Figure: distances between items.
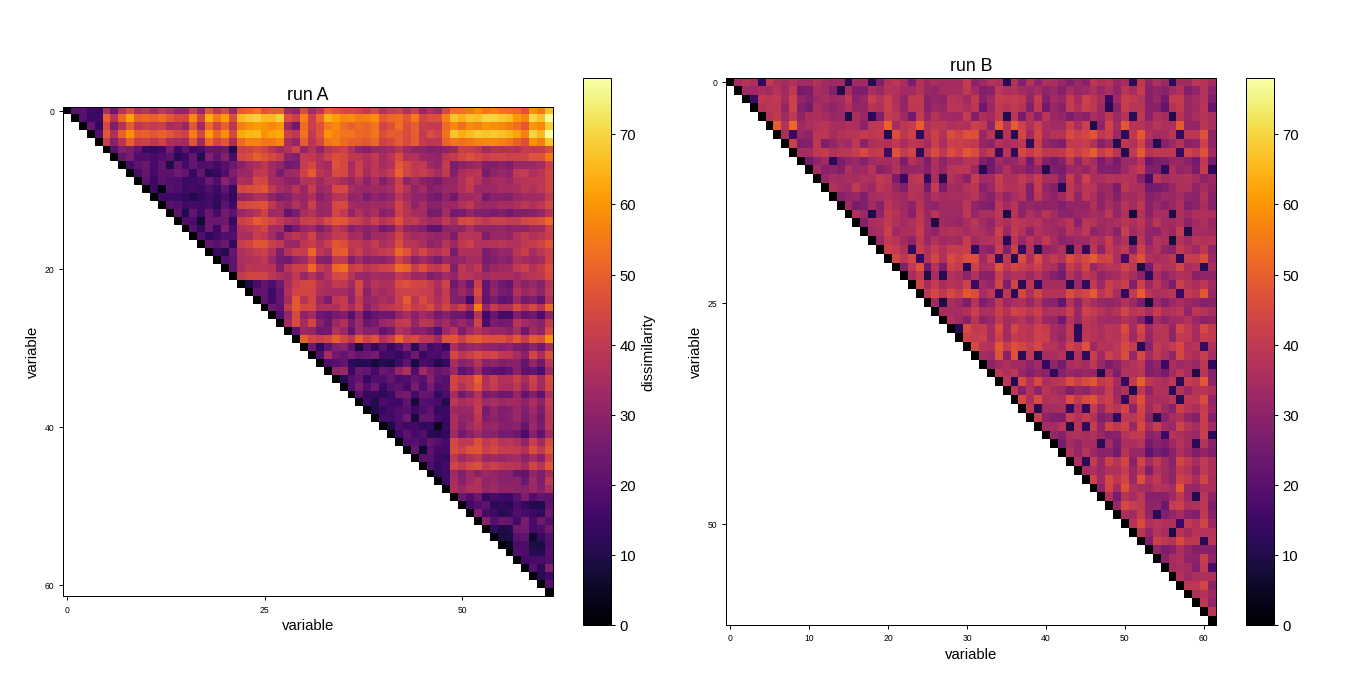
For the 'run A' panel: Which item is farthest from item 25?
1
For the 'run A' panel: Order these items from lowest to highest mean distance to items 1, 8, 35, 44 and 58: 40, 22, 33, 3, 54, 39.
40, 39, 33, 54, 22, 3
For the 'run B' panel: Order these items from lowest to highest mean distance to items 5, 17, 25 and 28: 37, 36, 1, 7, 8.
1, 7, 37, 36, 8
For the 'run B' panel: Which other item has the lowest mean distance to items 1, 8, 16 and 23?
14
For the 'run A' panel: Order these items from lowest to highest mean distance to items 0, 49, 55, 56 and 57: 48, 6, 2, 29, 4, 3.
48, 6, 29, 4, 2, 3
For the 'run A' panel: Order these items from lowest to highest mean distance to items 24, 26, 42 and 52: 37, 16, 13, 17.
37, 13, 16, 17
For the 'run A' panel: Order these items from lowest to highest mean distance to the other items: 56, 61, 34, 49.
56, 49, 34, 61
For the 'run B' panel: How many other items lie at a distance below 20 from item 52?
3
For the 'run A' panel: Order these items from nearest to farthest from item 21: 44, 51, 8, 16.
16, 8, 44, 51
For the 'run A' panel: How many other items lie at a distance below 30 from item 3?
4
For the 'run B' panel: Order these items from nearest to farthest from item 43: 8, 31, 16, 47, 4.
31, 4, 47, 16, 8
